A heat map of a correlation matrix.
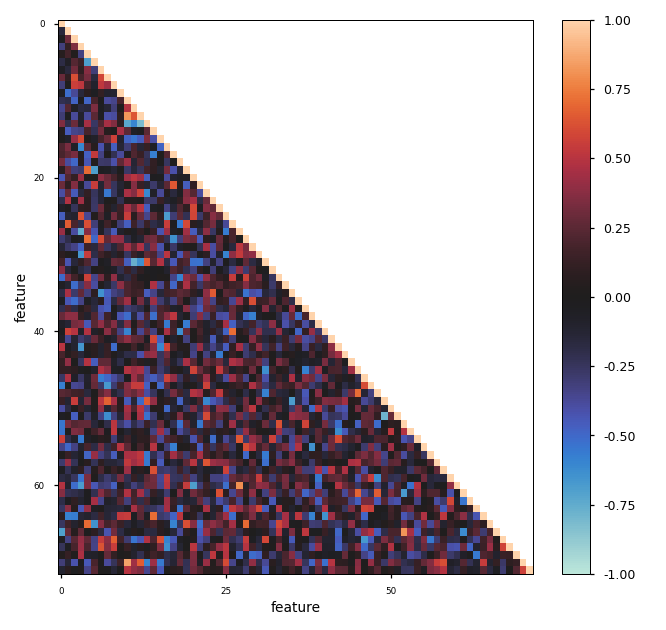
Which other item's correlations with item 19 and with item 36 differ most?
26
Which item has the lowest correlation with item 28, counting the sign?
17
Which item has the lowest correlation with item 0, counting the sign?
66
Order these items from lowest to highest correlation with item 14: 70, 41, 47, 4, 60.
47, 4, 60, 70, 41
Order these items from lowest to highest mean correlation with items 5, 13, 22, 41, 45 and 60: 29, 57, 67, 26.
67, 26, 57, 29
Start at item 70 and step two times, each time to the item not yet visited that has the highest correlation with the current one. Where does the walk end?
12
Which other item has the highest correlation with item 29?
36
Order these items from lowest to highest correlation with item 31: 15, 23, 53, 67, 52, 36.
23, 53, 36, 52, 15, 67
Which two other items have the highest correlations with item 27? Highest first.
60, 54
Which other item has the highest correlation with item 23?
35
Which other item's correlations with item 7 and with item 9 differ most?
2
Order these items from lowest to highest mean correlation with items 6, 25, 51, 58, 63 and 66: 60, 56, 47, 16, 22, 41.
16, 60, 56, 41, 47, 22
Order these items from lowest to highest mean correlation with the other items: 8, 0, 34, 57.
0, 8, 34, 57
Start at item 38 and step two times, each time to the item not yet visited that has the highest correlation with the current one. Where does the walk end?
21
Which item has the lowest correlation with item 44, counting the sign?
5
